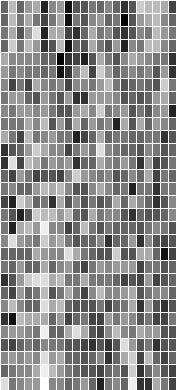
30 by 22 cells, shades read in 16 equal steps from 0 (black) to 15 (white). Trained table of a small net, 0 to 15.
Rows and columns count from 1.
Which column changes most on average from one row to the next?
2
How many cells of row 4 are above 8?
8
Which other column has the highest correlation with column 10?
11
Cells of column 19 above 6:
22
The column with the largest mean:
6
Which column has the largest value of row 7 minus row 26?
21
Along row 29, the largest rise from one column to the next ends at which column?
17
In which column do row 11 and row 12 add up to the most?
13
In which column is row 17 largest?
5
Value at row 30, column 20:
10
